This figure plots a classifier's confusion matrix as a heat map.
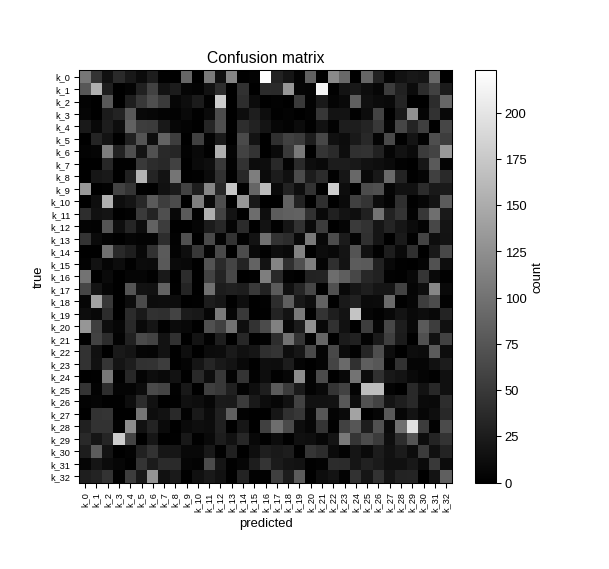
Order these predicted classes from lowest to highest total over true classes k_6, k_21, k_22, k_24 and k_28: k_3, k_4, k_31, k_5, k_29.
k_3, k_5, k_31, k_29, k_4
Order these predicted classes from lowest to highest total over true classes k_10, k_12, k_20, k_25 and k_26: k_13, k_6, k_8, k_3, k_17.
k_3, k_8, k_13, k_17, k_6
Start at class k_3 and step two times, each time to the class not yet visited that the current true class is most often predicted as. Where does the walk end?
k_23
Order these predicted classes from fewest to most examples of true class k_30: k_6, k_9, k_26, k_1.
k_9, k_26, k_6, k_1
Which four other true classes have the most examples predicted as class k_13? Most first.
k_9, k_0, k_20, k_27
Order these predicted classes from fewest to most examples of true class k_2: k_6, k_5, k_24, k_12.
k_5, k_6, k_24, k_12
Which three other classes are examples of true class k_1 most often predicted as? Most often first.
k_21, k_18, k_0
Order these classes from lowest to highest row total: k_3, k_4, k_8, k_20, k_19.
k_3, k_4, k_19, k_8, k_20
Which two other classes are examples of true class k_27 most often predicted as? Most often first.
k_24, k_5
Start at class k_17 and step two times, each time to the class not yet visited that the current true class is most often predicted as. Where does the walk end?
k_11
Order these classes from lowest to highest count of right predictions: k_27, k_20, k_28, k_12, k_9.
k_12, k_9, k_27, k_28, k_20
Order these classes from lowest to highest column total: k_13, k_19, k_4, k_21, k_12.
k_13, k_4, k_21, k_19, k_12
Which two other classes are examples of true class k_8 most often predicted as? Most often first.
k_5, k_15
